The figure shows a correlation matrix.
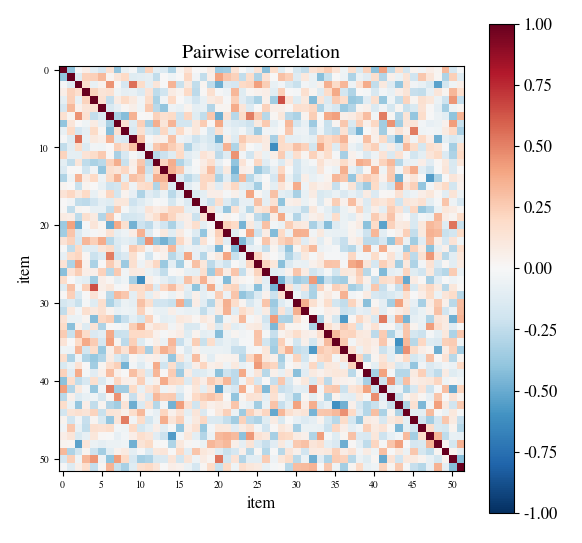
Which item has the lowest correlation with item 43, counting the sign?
35
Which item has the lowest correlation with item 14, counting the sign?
47
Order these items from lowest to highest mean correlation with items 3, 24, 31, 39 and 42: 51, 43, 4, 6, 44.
43, 4, 44, 51, 6
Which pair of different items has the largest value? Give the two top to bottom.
4, 28
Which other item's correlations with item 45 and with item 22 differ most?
13
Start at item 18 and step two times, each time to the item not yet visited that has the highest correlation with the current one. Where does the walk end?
32
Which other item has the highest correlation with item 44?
36
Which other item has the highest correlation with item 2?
9
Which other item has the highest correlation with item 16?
24
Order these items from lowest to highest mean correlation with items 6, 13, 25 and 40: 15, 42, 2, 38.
15, 38, 2, 42
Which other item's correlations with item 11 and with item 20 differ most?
50
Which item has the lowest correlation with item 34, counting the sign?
20
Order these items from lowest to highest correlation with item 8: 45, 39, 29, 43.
39, 43, 29, 45
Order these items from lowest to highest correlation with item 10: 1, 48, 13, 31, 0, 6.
0, 1, 6, 48, 31, 13
